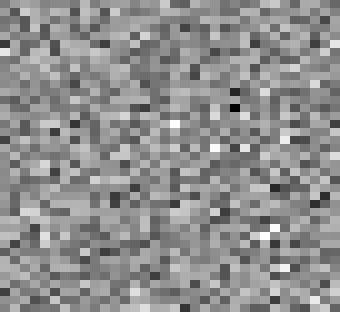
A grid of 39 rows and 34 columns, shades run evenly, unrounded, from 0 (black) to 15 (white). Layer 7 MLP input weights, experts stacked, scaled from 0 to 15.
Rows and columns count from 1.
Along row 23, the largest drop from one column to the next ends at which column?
34
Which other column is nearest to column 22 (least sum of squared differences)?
13
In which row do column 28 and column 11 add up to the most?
29
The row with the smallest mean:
14
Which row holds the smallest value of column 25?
33
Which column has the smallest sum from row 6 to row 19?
24
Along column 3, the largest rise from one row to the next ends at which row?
18
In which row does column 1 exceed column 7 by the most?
7
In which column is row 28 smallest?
27
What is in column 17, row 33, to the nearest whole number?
5
